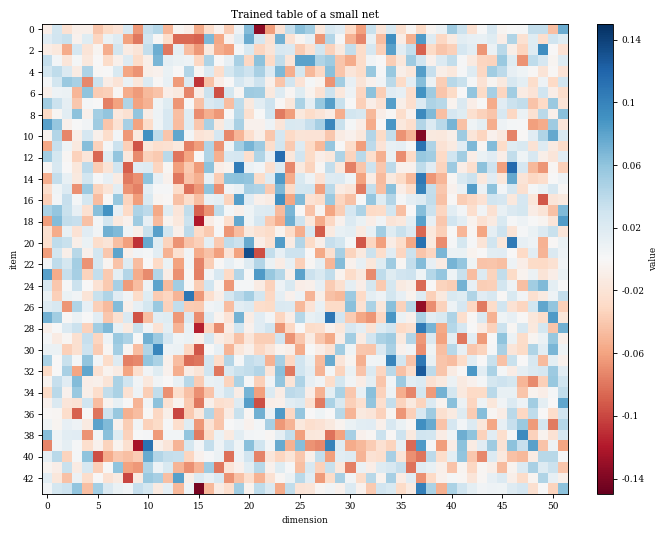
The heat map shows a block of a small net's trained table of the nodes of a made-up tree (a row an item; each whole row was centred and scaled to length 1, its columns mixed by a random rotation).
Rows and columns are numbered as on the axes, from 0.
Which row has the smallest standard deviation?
33
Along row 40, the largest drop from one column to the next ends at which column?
5
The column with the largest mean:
34
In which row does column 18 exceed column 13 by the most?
14
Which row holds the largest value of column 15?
42
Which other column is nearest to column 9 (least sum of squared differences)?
31
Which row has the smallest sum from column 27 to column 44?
10
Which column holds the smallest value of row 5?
15
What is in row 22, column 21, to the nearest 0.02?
0.04
